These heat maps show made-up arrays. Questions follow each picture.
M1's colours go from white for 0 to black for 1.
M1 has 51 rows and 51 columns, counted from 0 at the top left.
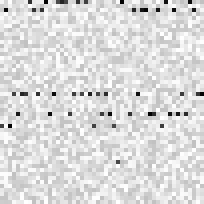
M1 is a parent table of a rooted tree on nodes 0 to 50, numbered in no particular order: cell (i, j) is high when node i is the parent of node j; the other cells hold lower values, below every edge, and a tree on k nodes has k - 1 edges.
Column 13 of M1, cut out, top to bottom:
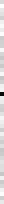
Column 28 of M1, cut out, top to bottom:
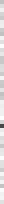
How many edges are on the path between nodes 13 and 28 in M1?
3
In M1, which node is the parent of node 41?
0
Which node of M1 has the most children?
23
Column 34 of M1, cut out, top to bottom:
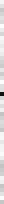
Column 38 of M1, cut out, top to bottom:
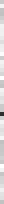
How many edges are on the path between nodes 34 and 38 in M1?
4
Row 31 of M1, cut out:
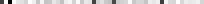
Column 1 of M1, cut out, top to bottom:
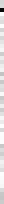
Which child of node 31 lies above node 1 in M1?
2
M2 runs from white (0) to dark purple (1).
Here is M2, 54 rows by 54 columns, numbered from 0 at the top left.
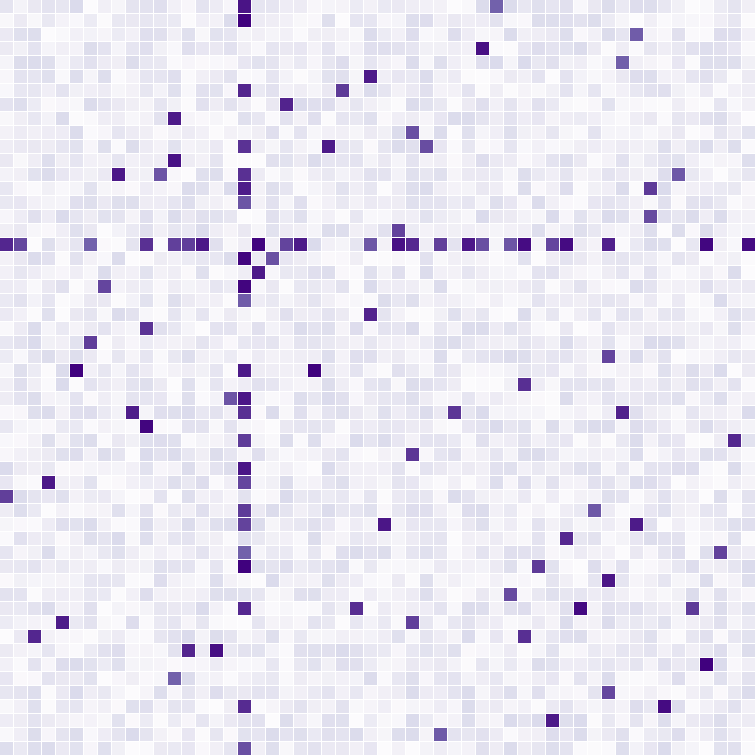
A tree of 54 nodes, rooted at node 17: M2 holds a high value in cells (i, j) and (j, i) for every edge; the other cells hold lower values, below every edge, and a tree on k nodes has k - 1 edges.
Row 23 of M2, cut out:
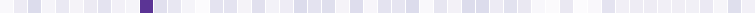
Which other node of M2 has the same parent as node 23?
30
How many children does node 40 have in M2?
1
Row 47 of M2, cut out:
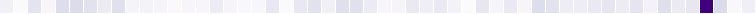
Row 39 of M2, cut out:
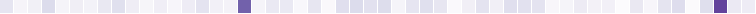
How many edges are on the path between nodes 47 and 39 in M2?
3
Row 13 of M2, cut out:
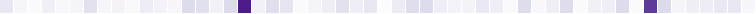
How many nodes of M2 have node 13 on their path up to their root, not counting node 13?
2
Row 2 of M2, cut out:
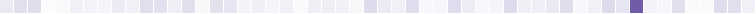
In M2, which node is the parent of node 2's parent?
37
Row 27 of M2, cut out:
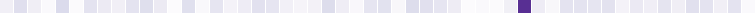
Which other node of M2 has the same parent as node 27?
45
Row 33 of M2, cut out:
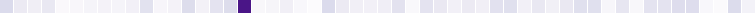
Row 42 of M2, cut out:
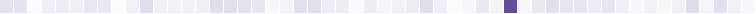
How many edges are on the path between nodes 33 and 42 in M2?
3
